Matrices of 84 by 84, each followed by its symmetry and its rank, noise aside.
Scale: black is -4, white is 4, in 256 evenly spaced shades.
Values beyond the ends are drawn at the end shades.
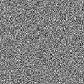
no symmetry, rank twelve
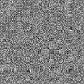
symmetric, rank twelve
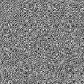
symmetric, rank twelve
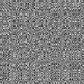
antisymmetric, rank eight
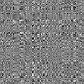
no symmetry, rank six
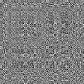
symmetric, rank six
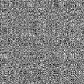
antisymmetric, rank twelve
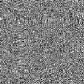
no symmetry, rank twelve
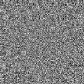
no symmetry, rank twelve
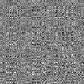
no symmetry, rank six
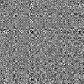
symmetric, rank eight
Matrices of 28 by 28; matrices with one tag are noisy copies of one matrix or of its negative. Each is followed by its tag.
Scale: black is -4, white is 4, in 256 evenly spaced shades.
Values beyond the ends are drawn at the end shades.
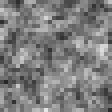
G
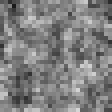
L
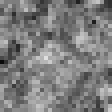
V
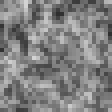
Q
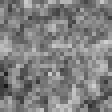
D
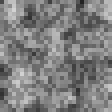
L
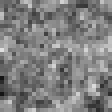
D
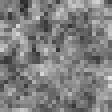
Q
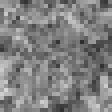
D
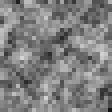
G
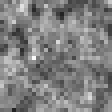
Q
